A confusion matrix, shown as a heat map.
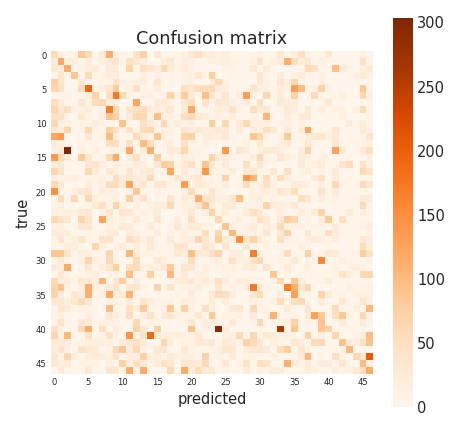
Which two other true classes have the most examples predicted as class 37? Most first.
11, 44
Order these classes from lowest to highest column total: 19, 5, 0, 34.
34, 19, 5, 0
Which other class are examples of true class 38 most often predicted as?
32
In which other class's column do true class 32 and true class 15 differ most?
0
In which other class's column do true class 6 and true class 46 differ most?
9
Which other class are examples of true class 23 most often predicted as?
39
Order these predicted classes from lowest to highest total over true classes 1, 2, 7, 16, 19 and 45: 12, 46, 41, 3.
3, 46, 41, 12
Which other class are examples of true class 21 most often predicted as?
27
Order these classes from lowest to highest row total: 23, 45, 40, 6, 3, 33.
3, 23, 33, 45, 6, 40
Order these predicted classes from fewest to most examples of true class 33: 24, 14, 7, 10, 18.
14, 18, 24, 10, 7
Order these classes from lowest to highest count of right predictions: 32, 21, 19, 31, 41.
31, 41, 32, 21, 19
